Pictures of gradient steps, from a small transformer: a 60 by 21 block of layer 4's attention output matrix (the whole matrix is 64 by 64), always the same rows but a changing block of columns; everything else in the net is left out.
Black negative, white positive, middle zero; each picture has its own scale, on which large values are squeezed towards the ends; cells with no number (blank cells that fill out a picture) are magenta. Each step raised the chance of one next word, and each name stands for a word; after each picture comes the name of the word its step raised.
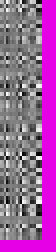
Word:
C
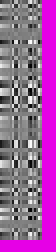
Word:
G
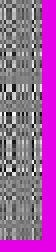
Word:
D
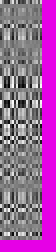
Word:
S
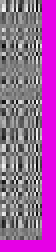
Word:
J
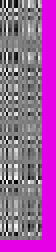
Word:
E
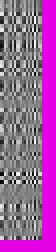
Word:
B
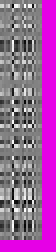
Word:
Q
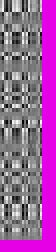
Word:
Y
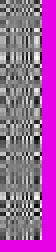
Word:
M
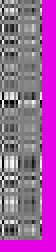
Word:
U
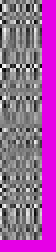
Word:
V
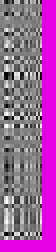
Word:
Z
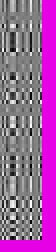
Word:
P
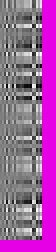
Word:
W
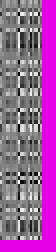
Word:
B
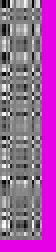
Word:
E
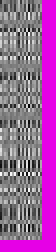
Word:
Y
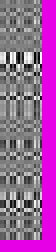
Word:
M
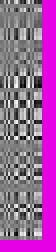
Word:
S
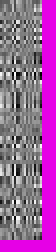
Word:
Z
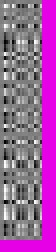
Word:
Q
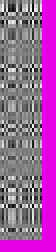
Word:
V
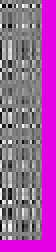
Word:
Q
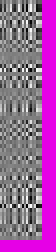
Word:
V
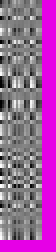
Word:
S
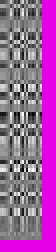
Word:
D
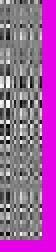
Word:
S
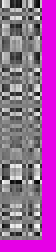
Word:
E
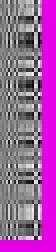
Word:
B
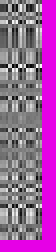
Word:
V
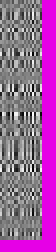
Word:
D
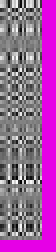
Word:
E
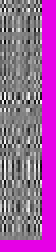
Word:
U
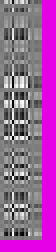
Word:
S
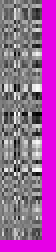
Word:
D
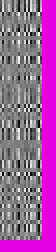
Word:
Y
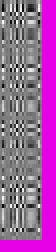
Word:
V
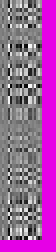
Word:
W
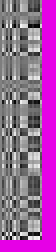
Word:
P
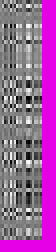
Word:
G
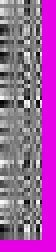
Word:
U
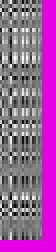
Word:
M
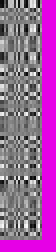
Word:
E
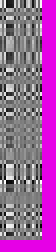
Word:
E
